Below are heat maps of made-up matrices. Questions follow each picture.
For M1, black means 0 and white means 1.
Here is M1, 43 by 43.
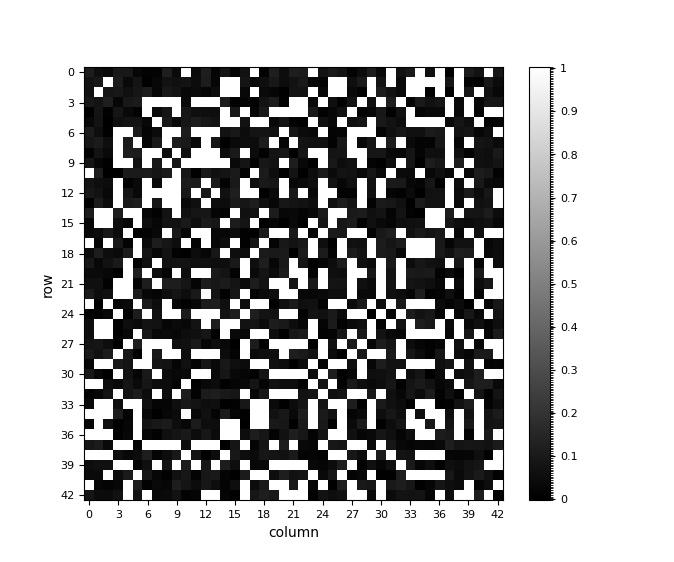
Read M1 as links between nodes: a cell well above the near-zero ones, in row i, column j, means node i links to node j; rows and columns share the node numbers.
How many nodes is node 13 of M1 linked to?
10
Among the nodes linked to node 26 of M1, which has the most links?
node 27
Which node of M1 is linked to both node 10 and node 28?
node 9
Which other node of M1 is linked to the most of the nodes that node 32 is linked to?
node 37
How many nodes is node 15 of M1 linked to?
9
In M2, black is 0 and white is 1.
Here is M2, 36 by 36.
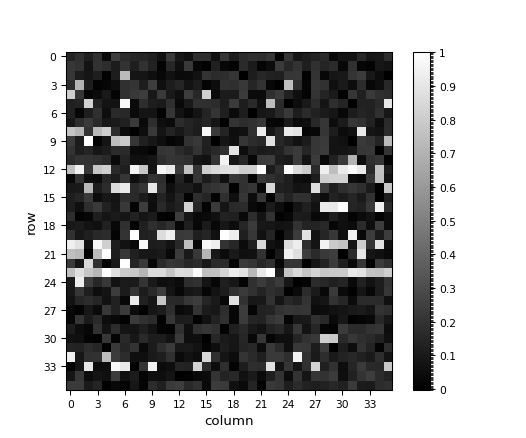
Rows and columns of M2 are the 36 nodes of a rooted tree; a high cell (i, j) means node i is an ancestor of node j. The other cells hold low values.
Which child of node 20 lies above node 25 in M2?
8
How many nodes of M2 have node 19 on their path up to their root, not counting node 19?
7
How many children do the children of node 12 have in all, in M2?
4
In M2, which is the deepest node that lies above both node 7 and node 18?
26
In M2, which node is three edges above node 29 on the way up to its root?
16
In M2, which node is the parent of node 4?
32
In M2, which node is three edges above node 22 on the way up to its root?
14
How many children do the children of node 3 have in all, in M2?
1
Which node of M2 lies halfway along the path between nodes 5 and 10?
23
